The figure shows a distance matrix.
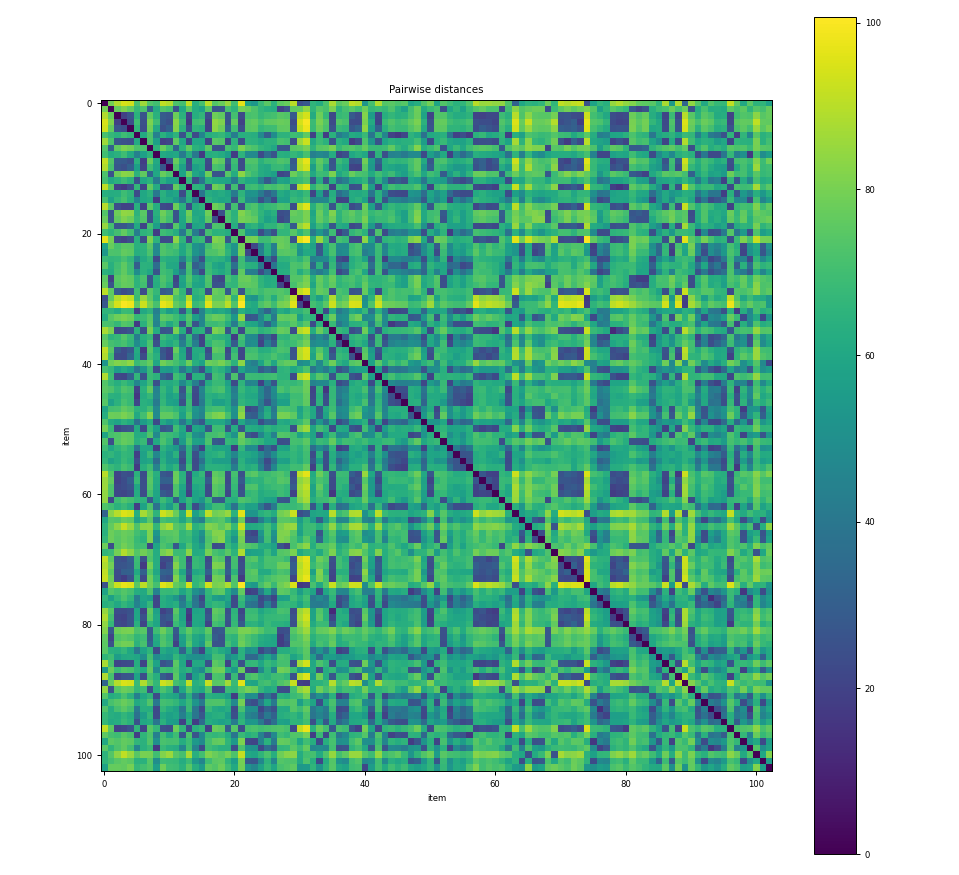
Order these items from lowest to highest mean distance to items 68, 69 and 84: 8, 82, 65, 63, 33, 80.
8, 82, 65, 33, 80, 63
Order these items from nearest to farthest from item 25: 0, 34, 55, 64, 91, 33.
55, 34, 91, 64, 33, 0
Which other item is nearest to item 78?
35
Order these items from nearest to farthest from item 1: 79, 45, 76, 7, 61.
61, 7, 76, 45, 79
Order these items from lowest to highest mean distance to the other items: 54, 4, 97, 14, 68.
14, 54, 97, 4, 68
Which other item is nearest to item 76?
93
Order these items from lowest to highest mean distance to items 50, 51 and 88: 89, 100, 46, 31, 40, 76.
76, 46, 40, 100, 89, 31
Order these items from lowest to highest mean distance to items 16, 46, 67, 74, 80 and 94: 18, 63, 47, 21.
47, 21, 63, 18
